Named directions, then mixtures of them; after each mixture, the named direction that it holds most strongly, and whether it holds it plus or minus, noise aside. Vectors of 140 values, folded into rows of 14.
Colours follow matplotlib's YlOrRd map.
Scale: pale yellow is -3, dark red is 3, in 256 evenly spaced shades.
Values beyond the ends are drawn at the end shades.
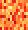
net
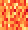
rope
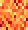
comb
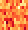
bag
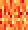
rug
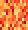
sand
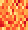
comb, plus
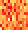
net, minus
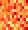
comb, minus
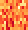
bag, plus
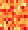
bag, plus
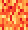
net, minus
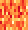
rug, plus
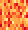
rope, minus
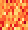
sand, plus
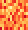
net, plus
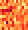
bag, plus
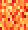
net, plus
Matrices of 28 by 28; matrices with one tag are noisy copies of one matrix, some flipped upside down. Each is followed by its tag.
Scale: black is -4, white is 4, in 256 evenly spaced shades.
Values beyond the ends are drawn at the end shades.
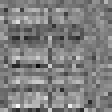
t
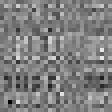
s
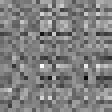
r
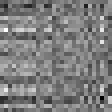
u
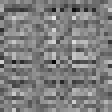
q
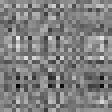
s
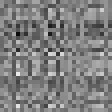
s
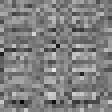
q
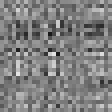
s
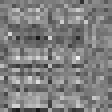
t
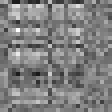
t
